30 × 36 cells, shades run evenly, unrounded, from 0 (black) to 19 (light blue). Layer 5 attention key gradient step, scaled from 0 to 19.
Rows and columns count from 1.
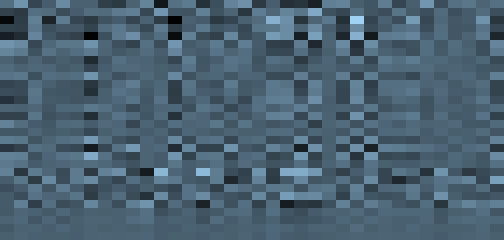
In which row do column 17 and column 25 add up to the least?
3
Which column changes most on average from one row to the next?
7
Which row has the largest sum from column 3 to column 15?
22
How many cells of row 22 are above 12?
8
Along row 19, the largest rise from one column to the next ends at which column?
23
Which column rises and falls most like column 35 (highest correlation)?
20
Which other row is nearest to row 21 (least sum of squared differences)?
16
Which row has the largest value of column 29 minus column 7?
5
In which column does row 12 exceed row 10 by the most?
26
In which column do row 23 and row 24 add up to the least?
29
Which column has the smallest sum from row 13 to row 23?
17
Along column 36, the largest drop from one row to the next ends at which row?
24
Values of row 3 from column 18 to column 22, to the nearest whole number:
9 10 16 13 5
